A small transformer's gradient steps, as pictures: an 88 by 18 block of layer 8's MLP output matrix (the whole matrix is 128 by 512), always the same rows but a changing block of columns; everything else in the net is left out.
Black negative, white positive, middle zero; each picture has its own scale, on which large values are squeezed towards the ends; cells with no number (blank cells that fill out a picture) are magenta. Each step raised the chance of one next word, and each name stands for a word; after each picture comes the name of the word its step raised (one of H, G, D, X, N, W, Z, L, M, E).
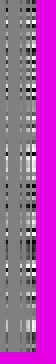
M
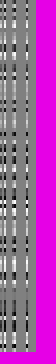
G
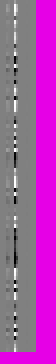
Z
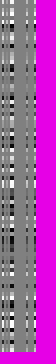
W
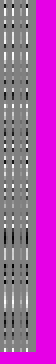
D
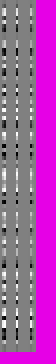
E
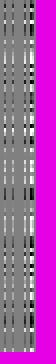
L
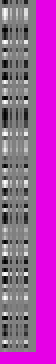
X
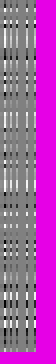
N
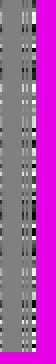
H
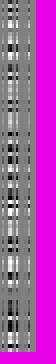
G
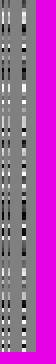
H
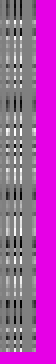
L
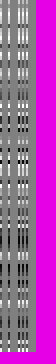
D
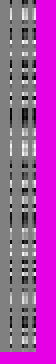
X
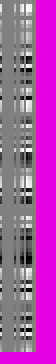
Z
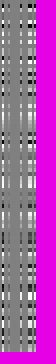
N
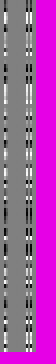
H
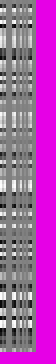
N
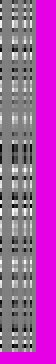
G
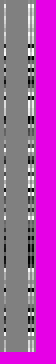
Z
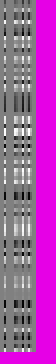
L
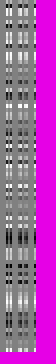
D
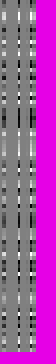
X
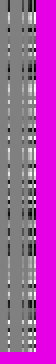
H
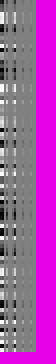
H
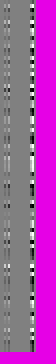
M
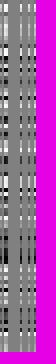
Z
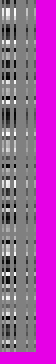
X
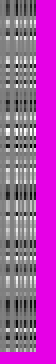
L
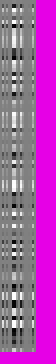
N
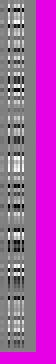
M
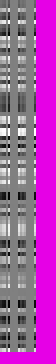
L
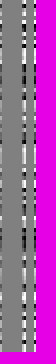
W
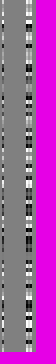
W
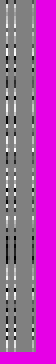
Z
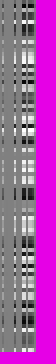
L
